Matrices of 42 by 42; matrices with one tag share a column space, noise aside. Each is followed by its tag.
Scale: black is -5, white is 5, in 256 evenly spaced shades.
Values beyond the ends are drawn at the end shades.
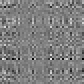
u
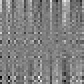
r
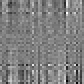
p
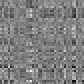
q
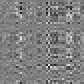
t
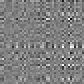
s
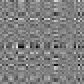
s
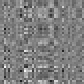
q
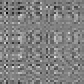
t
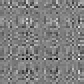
u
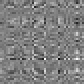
u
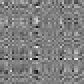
u
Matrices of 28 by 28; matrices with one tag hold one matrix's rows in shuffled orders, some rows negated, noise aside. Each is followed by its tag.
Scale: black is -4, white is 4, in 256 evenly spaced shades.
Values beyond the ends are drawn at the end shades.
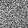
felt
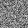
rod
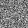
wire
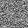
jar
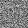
felt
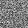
felt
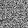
felt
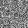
wire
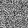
felt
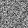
jar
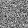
rod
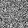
wire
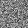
wire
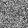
jar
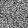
felt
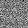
felt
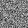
rod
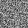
rod
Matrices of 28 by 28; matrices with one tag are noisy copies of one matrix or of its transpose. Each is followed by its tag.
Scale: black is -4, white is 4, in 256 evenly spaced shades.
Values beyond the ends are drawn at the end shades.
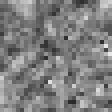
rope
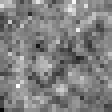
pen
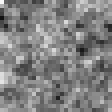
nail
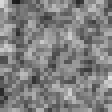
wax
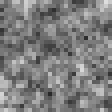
rope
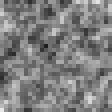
rope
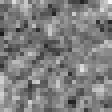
rope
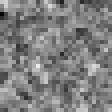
wax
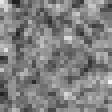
wax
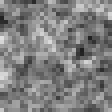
nail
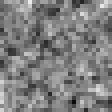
rope
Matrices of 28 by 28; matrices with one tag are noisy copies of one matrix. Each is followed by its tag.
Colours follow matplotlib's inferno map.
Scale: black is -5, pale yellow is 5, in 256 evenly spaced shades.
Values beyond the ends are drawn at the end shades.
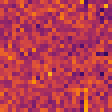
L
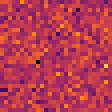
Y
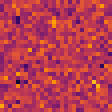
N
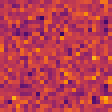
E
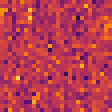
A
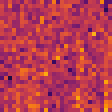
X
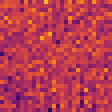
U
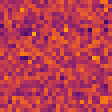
E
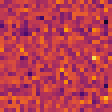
E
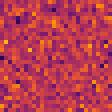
N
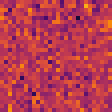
A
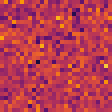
Y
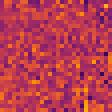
L
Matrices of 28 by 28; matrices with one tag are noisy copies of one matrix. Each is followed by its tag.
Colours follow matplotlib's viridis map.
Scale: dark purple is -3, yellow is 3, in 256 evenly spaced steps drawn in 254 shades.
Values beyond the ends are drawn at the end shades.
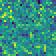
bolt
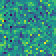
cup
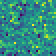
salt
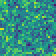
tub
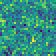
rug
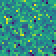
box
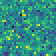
rug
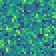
salt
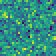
bolt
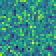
box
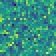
cup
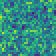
cup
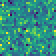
cup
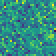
salt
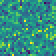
salt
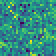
salt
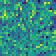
bolt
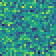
tub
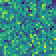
bolt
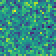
tub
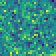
tub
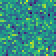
rug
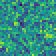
salt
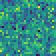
cup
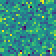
cup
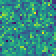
bolt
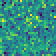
rug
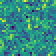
rug
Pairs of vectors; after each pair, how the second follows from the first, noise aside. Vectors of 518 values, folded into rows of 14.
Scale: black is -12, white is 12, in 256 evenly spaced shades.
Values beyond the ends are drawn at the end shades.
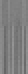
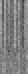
reversed, scaled up.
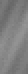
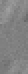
negated, partly zeroed.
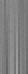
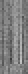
wrapped around, scaled up.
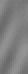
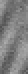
scaled up.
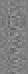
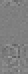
reversed, partly zeroed.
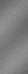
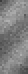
reversed, scaled up.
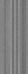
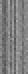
reversed, scaled up.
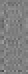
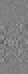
negated, partly zeroed.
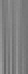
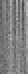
reversed, scaled up.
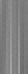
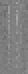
reversed, partly zeroed.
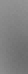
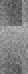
wrapped around, scaled up.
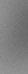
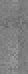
wrapped around, negated, partly zeroed.
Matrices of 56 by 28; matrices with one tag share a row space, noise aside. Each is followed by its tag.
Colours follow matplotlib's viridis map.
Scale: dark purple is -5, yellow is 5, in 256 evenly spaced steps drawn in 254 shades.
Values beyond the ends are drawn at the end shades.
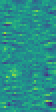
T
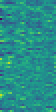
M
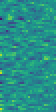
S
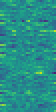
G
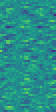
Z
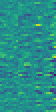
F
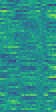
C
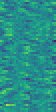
Z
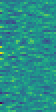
S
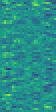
T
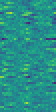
Z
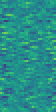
Z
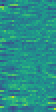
C
